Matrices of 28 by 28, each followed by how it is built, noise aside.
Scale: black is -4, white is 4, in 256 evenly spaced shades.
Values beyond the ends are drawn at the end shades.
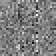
uneven columns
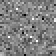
sparse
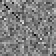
diagonal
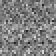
repeating columns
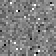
sparse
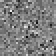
block diagonal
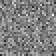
repeating columns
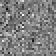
uneven columns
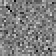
diagonal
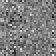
uneven columns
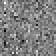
uneven columns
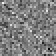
diagonal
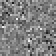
block diagonal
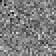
diagonal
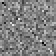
diagonal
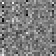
uneven columns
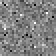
sparse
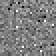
sparse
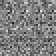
repeating columns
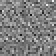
repeating columns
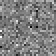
uneven columns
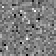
sparse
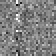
uneven columns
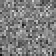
repeating columns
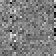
uneven columns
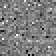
sparse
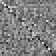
diagonal
